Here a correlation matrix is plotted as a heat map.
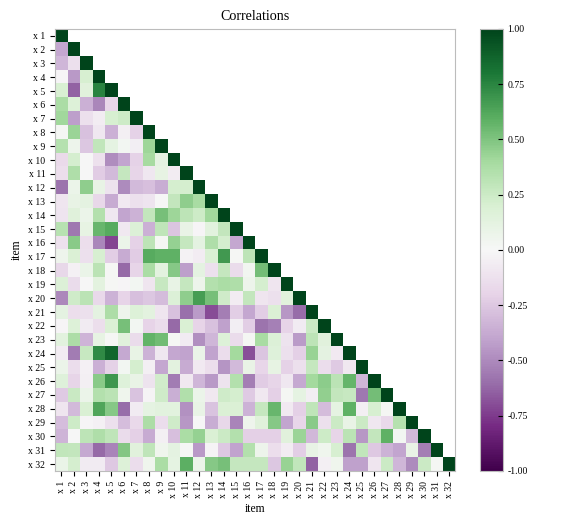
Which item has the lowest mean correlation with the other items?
x 25
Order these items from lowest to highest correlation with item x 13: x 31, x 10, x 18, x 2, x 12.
x 18, x 31, x 2, x 10, x 12
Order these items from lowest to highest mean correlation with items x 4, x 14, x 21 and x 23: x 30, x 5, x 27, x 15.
x 30, x 15, x 27, x 5
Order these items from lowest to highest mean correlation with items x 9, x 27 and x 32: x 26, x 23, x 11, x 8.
x 8, x 26, x 23, x 11
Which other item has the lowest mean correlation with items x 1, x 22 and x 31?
x 12
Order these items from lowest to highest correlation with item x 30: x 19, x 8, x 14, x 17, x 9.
x 8, x 17, x 9, x 19, x 14
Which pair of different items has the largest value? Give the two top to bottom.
x 5, x 24
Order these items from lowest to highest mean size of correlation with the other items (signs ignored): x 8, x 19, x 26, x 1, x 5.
x 19, x 1, x 8, x 26, x 5
